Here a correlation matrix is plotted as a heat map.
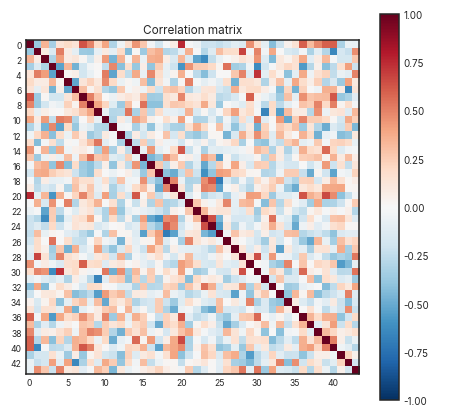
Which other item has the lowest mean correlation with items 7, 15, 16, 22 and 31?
17
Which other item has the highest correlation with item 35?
42
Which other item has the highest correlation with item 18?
24
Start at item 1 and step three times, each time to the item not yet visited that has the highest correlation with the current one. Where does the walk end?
4
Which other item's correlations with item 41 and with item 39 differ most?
20
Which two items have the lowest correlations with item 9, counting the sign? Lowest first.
31, 33
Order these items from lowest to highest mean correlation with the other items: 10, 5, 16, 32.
16, 32, 5, 10
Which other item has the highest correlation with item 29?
7
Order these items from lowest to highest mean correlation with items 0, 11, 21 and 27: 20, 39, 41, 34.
41, 39, 20, 34
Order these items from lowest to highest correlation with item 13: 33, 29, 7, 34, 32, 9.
33, 32, 29, 7, 34, 9
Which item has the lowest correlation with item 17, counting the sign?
23
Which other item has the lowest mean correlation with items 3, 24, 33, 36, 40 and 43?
25
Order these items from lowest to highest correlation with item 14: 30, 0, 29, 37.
29, 37, 30, 0
